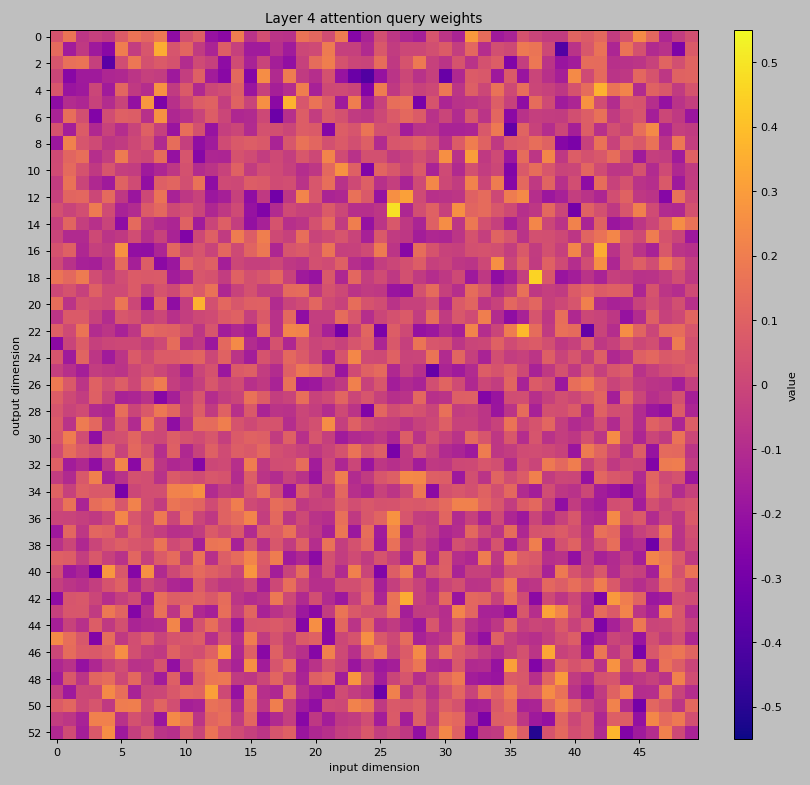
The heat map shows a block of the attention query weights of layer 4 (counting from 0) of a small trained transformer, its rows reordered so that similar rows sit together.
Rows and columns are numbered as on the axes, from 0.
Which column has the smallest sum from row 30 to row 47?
20
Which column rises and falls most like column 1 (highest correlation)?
6
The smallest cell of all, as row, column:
52, 37
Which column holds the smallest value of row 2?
4
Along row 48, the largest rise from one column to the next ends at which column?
23
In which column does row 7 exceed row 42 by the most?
46
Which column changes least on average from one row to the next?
49
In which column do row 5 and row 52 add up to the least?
28
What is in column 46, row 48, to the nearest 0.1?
0
